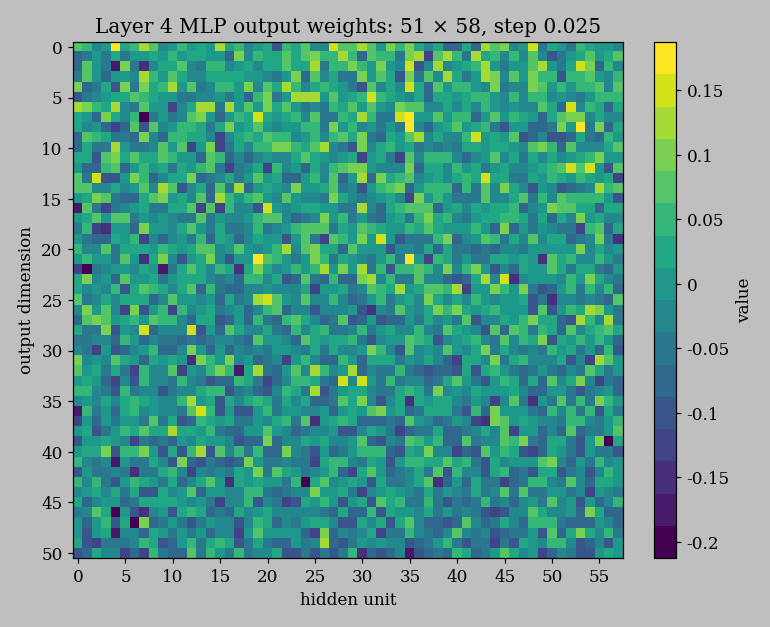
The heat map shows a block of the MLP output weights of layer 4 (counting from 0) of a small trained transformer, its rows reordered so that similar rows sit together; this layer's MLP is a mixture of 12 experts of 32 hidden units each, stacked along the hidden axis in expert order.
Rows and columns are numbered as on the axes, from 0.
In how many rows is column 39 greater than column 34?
22
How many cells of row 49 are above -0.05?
28
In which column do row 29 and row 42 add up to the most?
19
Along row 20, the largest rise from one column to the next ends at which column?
29
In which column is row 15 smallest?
35
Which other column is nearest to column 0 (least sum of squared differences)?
18
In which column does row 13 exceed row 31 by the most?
12
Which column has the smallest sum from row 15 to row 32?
17
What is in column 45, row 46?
-0.1
